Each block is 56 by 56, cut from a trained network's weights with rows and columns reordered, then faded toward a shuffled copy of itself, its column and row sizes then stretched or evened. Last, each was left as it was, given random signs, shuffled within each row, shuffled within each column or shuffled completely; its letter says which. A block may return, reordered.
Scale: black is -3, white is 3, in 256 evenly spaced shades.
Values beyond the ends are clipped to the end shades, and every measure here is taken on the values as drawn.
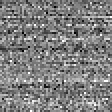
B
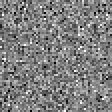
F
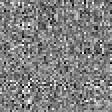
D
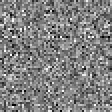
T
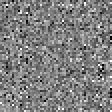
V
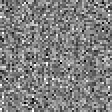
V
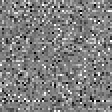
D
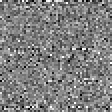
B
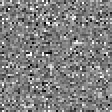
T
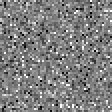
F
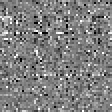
D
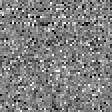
B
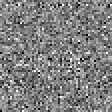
T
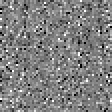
V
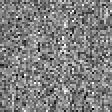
V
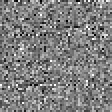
T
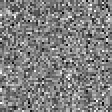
V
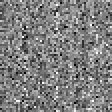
V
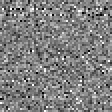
B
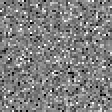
F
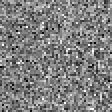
F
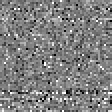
B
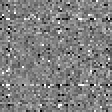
D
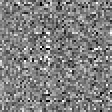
D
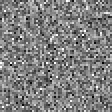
F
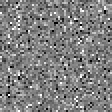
V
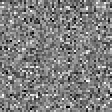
T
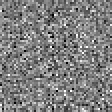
D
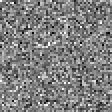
B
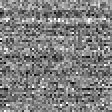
D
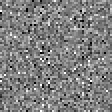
V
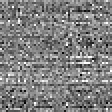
D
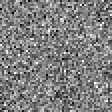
F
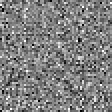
V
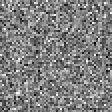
F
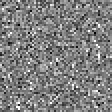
V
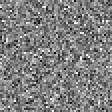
F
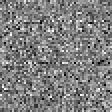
B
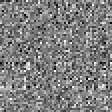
D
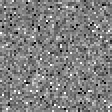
F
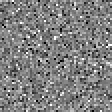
F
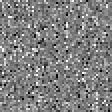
V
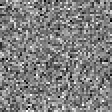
F
